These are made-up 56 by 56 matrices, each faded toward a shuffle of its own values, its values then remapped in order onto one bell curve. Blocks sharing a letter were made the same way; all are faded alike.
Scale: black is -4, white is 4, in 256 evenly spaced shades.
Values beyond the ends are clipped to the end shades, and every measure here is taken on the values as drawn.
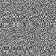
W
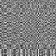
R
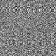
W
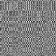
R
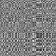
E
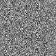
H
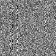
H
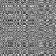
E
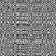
E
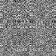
W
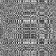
R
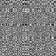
E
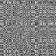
E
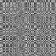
R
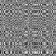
R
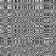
R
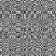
E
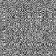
W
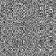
W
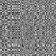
E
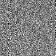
H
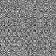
W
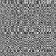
E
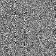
H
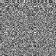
W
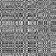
R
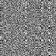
W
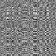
E
